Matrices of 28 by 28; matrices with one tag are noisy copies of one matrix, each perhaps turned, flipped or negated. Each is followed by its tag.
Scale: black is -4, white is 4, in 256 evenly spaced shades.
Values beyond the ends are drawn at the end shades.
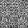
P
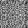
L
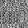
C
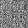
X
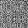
X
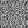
L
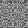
L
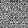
P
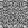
L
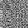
P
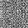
P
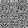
P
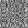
L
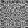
L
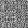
X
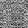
C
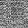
C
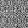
X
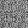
X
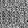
C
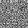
P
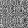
X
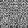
P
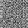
P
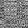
C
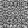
L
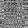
C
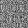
X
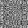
L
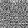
P
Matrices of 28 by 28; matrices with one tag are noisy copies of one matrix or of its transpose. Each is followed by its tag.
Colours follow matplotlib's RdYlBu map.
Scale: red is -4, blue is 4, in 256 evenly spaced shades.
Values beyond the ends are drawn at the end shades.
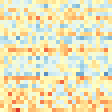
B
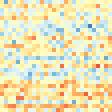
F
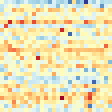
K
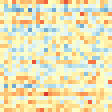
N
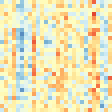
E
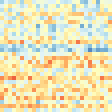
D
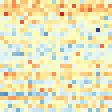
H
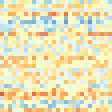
E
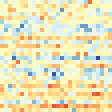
F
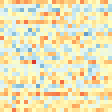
N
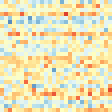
E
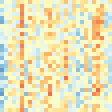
K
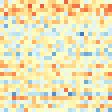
H
